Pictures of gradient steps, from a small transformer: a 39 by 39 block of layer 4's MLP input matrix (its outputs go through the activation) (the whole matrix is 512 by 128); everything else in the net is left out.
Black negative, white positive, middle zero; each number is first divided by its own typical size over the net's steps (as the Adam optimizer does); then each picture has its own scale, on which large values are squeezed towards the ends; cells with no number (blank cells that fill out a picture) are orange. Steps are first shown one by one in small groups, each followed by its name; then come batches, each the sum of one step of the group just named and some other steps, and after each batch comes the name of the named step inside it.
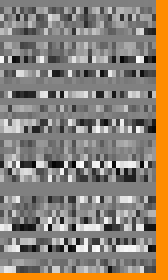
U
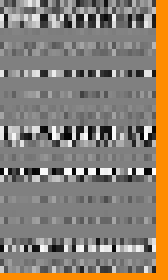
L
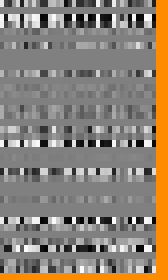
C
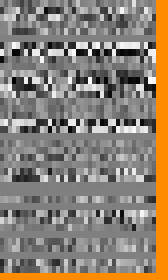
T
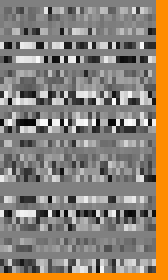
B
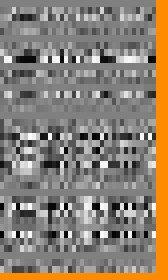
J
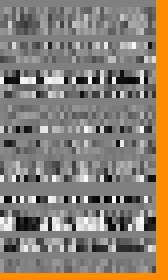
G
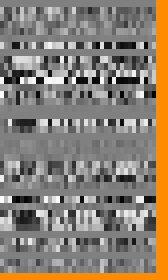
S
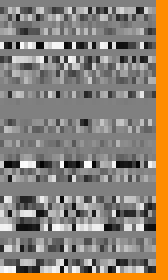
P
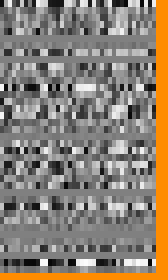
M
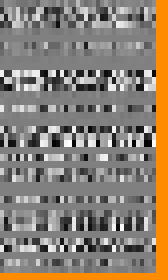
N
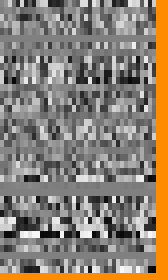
G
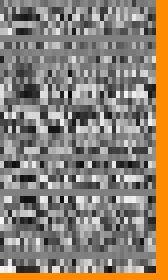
P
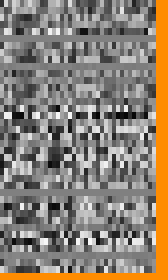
J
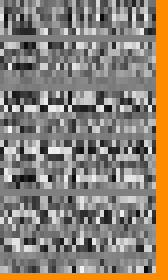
C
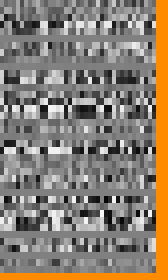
G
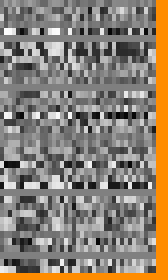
P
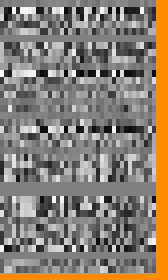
N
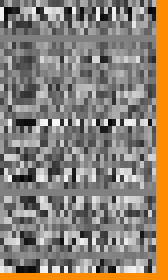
M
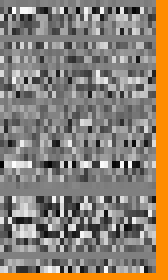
N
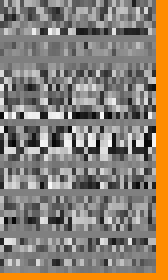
N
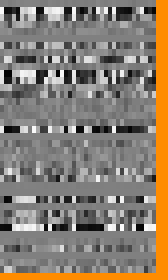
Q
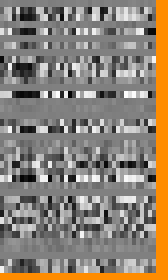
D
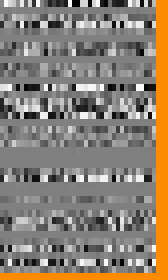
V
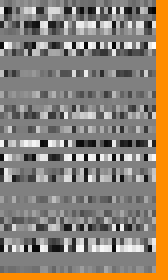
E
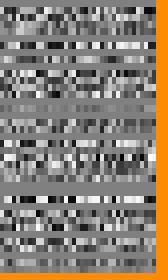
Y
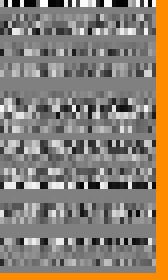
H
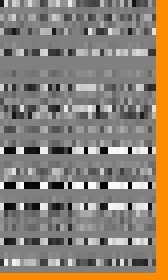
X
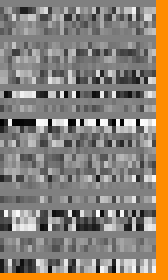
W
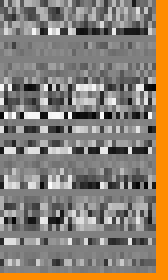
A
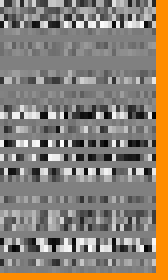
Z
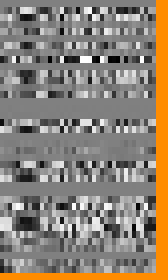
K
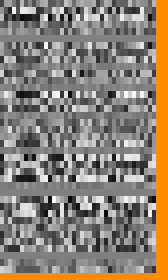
D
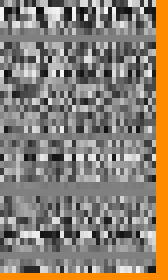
Q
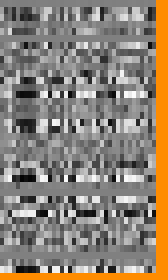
D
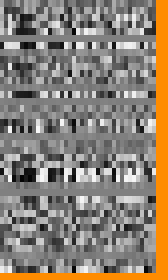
D
